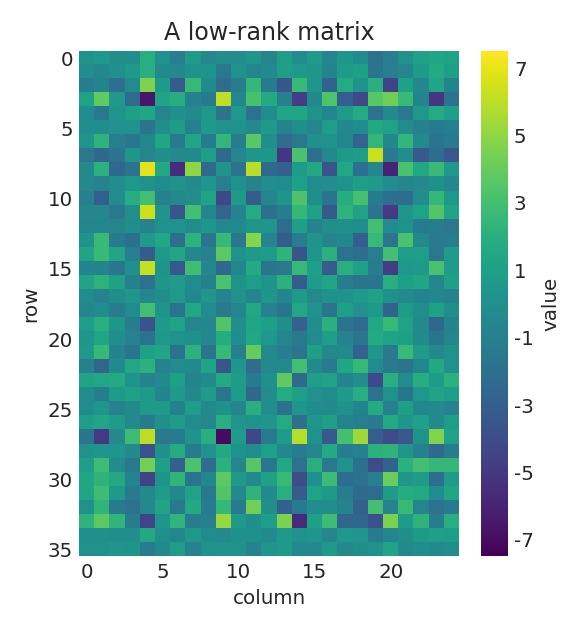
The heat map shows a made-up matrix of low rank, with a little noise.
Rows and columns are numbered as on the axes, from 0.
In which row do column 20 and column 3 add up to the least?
8
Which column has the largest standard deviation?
4
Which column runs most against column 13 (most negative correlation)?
19
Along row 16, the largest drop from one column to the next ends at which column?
14
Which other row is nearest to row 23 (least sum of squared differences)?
26
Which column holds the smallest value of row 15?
20
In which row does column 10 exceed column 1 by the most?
27
